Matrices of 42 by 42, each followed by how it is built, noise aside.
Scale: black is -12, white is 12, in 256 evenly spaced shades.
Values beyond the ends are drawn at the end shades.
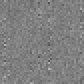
uneven columns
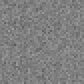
repeating rows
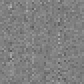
uneven columns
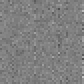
uneven columns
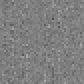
uneven columns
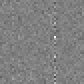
uneven columns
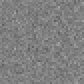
repeating rows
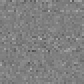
uneven rows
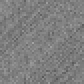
Hankel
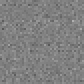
uneven rows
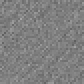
Hankel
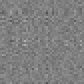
low rank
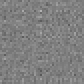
low rank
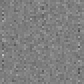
uneven columns
